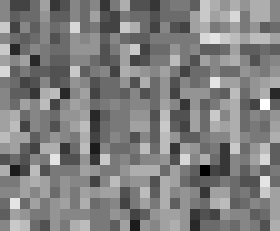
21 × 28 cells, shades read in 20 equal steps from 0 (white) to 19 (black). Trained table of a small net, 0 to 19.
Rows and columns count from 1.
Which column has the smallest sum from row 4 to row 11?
24
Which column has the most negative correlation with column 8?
19
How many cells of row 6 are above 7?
21
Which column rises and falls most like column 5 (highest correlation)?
27
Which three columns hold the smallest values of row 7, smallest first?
1, 8, 13
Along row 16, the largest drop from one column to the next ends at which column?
4
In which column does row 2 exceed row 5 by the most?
14
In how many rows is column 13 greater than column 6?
7
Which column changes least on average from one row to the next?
17
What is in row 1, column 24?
6
